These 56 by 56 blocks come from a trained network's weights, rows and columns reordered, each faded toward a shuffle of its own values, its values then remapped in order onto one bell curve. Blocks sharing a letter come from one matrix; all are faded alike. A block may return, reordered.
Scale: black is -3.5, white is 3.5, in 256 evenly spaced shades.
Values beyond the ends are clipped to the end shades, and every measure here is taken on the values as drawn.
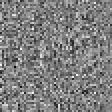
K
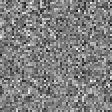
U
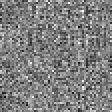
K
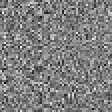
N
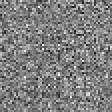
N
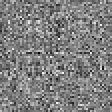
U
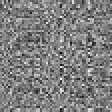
N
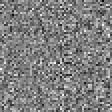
K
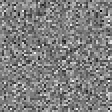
K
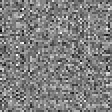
K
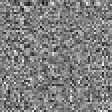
K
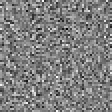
K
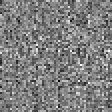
U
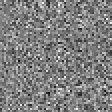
K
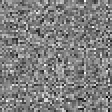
N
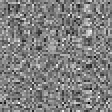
N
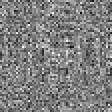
K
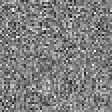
K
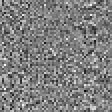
K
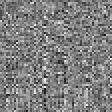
N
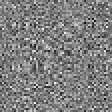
N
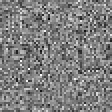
K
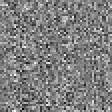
K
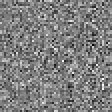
K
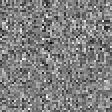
K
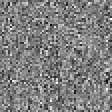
K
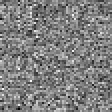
N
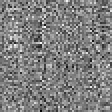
N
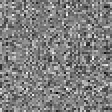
U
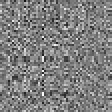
N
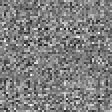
U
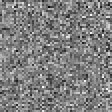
K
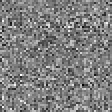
U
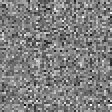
U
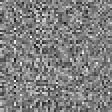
N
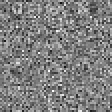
K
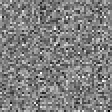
K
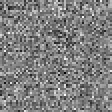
N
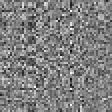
N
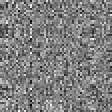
N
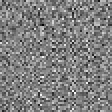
N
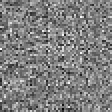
K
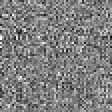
U
